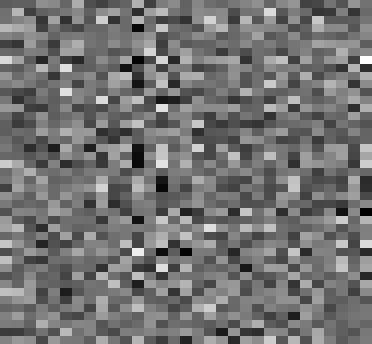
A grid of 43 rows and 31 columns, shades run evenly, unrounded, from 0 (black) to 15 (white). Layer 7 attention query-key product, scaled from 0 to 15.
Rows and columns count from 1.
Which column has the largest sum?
1
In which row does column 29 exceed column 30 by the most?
31
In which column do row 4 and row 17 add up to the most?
14
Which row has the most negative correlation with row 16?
4
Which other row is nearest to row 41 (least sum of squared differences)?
5
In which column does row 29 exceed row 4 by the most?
12
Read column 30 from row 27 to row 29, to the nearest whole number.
8 6 7
